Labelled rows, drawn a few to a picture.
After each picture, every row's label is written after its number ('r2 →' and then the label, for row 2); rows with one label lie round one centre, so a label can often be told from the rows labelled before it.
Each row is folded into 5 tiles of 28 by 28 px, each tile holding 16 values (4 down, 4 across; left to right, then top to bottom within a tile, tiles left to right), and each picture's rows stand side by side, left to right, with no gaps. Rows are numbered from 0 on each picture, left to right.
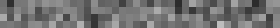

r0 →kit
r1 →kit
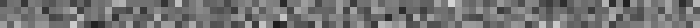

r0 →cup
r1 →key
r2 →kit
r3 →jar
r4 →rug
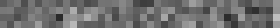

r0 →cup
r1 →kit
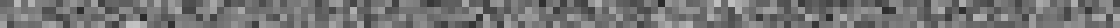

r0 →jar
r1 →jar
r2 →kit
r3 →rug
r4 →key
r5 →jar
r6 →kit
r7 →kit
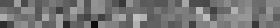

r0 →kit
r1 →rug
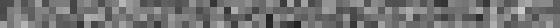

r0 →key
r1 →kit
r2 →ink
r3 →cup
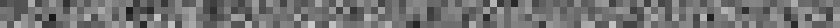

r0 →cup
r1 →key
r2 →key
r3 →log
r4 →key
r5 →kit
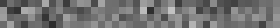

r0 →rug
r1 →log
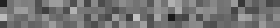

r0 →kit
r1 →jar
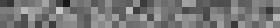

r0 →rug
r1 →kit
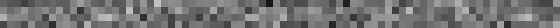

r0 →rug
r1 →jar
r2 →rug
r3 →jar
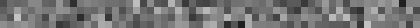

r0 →key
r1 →cup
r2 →rug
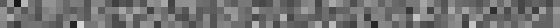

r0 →ink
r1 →ink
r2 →kit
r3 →log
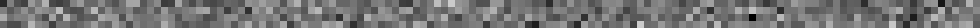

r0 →rug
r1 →key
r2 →jar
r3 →jar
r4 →ink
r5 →cup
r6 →key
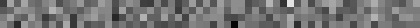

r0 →ink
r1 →kit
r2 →ink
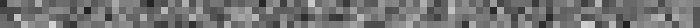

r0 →key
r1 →rug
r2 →cup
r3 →log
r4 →key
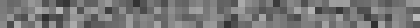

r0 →cup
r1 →cup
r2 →kit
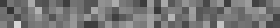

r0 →cup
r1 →ink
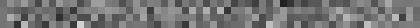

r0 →ink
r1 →log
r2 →rug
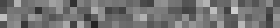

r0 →kit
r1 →kit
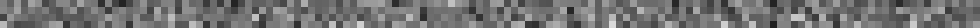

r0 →jar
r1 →log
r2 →ink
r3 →jar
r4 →log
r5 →key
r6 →cup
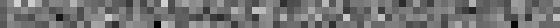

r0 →jar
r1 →ink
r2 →rug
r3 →kit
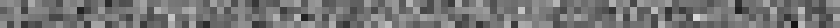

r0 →jar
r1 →log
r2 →key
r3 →key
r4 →kit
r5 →kit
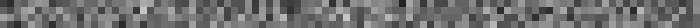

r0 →rug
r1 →log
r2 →rug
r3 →cup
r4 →log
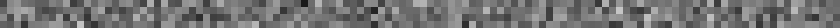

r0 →kit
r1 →ink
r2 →key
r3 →log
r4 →rug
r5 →ink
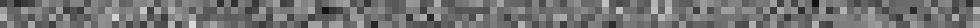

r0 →rug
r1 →log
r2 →kit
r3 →kit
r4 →rug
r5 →log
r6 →log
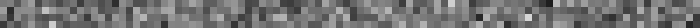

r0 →log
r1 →kit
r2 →rug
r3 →jar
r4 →ink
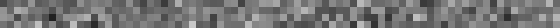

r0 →cup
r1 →key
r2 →kit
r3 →kit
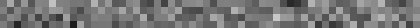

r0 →ink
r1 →kit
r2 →rug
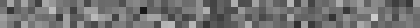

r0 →ink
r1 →key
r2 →ink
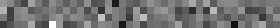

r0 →log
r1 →kit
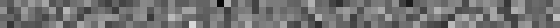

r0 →jar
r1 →log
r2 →jar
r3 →kit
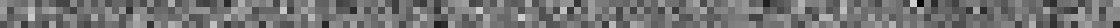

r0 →log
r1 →cup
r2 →log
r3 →rug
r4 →log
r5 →cup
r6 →log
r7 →key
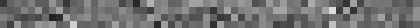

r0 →cup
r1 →ink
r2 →log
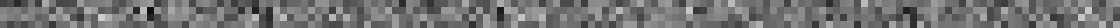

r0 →rug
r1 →log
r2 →rug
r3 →rug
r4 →rug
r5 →jar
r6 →ink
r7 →rug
